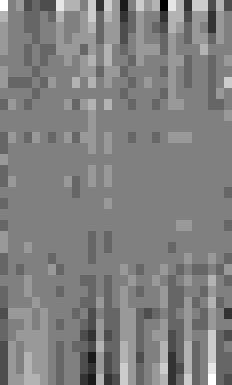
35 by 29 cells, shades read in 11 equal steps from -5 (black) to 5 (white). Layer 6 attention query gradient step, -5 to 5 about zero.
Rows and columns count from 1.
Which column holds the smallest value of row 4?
16
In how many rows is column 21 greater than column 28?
10
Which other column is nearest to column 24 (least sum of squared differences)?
13
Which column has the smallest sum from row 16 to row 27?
1
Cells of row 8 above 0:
8
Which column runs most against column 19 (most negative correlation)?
6
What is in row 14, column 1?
-1
